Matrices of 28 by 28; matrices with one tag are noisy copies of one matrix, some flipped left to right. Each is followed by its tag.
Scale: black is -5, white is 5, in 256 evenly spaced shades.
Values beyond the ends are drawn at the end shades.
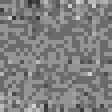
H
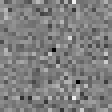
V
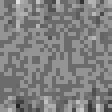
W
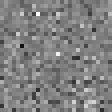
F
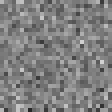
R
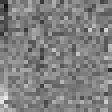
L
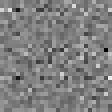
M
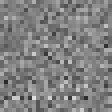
V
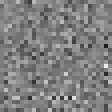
V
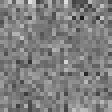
H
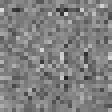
M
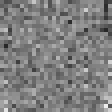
L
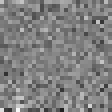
R
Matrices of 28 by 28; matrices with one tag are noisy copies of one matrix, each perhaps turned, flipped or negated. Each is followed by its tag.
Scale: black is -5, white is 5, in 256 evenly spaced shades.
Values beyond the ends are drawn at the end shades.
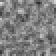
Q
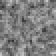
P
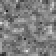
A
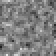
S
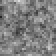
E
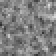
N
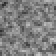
S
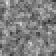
P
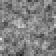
E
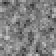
A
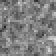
N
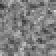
P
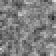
Q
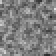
S
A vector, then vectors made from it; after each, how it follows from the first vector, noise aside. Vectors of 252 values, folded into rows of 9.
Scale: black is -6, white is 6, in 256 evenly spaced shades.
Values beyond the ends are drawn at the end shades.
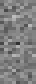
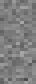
wrapped around, shrunk.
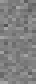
wrapped around, shrunk.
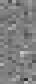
wrapped around, partly zeroed.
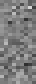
wrapped around, negated.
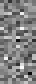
reversed, scaled up.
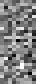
reversed, scaled up.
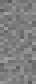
wrapped around, shrunk.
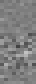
wrapped around, partly zeroed.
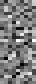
reversed, negated, scaled up.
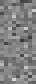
wrapped around, negated.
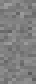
wrapped around, shrunk.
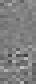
wrapped around, partly zeroed.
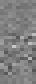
wrapped around, partly zeroed.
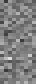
wrapped around, negated.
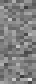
wrapped around, negated.
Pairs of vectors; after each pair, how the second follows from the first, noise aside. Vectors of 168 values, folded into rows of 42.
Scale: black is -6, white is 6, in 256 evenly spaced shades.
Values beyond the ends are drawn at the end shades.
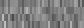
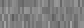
shrunk.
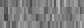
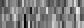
reversed, negated, scaled up.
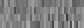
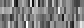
wrapped around, negated, scaled up.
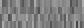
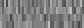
reversed.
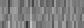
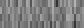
reversed.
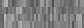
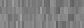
wrapped around, negated, shrunk.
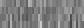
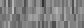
reversed, negated.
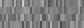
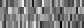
reversed, negated, scaled up.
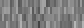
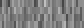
reversed, negated.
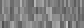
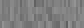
negated, shrunk.
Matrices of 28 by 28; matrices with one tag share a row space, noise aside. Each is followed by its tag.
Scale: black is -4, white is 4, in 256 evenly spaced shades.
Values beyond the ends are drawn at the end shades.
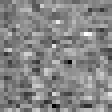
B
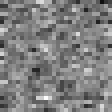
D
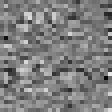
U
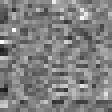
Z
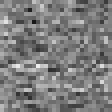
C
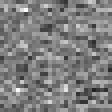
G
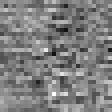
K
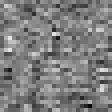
B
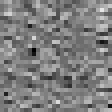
B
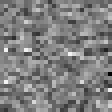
U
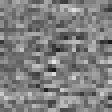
K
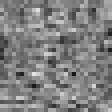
K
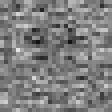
C
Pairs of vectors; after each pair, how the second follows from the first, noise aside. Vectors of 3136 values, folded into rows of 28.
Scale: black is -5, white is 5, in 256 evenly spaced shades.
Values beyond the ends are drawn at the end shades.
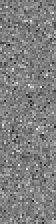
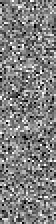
reversed, negated, scaled up.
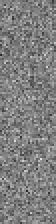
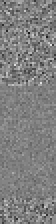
reversed, partly zeroed.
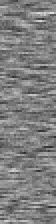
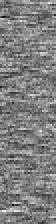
reversed.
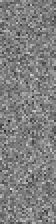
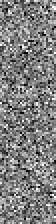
reversed, negated, scaled up.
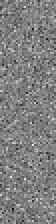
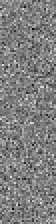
sign-scrambled.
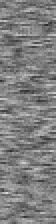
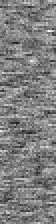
reversed.
